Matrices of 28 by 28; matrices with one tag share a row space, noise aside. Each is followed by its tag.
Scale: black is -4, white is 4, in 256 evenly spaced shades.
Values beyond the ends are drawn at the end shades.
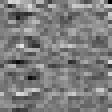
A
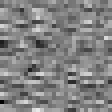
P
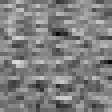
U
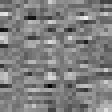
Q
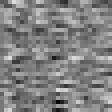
U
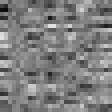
Q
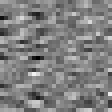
P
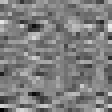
P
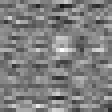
U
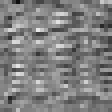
U
